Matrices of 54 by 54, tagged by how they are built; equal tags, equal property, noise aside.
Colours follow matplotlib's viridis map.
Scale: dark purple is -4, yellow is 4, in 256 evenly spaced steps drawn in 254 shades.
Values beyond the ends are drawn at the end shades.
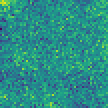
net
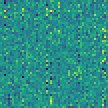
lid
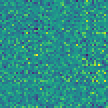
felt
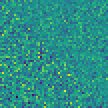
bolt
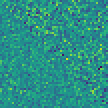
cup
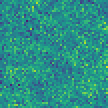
net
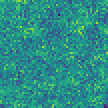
net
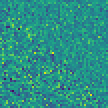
bolt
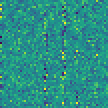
lid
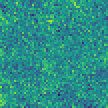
net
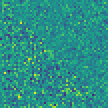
bolt
